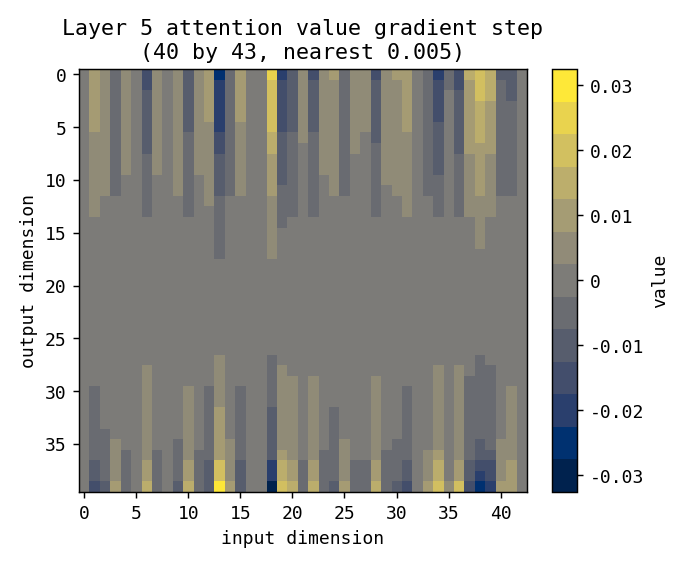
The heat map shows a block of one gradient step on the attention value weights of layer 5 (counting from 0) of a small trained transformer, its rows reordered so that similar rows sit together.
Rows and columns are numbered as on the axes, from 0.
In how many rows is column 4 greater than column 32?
10
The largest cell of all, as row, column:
39, 13
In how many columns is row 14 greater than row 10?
15
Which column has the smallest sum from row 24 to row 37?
18
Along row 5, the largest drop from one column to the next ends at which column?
19
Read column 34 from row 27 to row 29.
0 0.005 0.005
